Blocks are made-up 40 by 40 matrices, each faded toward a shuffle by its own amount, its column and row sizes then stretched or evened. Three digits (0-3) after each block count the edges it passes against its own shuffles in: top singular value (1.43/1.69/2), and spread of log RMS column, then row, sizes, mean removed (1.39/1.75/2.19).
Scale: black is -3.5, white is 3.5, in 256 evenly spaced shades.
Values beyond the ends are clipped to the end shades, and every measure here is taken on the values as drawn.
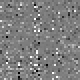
0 2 0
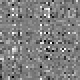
1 3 3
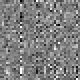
3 3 1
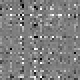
1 3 3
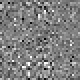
2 2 1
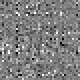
1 2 2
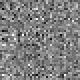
2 1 2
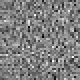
2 1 0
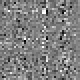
1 3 1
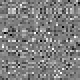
3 0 1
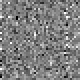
1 1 0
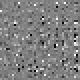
1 3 2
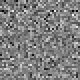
1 0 2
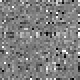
2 2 2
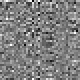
3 3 2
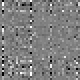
3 3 2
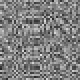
3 1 1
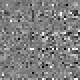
2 2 3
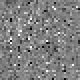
0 2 1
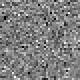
1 0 0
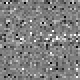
0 1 3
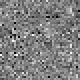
0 1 2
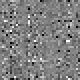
0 3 2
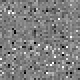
0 2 1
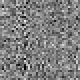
2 2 0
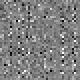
2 3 2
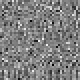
3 1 1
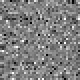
2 0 2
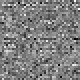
2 0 1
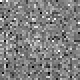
1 0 1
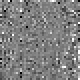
2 2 1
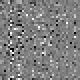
2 3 0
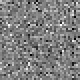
0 1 1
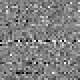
1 0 3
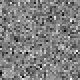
0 0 0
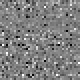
1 2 2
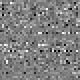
0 0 3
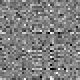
3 1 2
